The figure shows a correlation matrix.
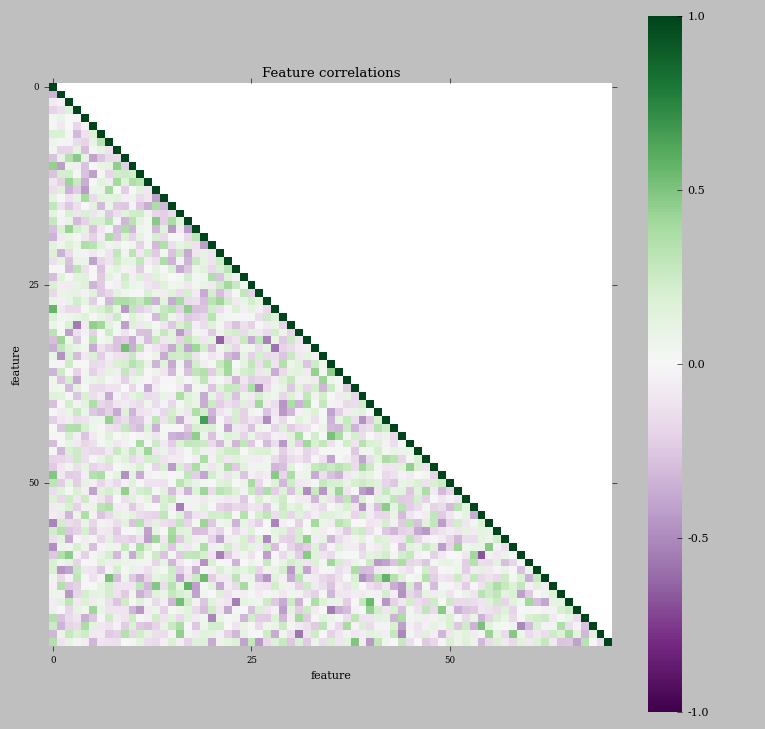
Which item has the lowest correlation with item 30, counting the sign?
3
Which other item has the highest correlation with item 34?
37
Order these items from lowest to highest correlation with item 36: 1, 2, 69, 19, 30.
69, 2, 30, 1, 19
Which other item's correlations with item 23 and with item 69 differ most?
65
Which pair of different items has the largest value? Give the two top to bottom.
19, 42
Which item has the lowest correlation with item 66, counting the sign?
35
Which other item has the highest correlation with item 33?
9
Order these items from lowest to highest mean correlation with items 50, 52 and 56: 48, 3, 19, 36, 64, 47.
47, 3, 19, 36, 48, 64
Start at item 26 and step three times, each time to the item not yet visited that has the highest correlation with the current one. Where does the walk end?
16
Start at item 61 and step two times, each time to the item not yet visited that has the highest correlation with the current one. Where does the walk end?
70
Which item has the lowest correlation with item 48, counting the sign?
15
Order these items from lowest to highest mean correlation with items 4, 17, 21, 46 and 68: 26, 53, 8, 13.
53, 13, 26, 8
